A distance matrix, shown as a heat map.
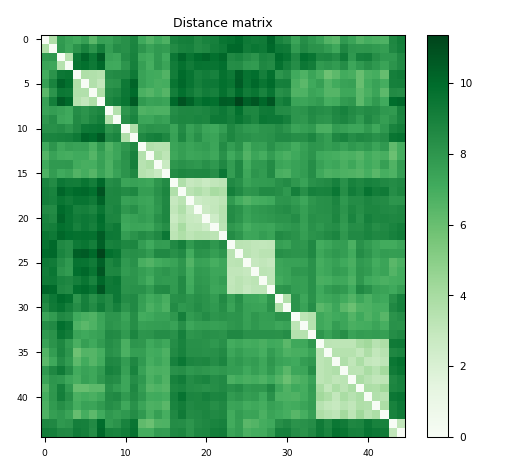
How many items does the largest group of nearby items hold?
9
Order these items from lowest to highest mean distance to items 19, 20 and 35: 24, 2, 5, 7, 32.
32, 24, 5, 7, 2
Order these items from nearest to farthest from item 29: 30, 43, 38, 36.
30, 38, 36, 43
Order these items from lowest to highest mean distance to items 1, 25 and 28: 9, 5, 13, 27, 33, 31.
27, 13, 31, 33, 9, 5
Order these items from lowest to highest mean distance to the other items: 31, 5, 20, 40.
40, 31, 20, 5
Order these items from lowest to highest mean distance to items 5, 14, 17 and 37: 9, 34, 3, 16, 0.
34, 16, 0, 9, 3
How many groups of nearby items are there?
12
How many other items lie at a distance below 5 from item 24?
5
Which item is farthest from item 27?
7
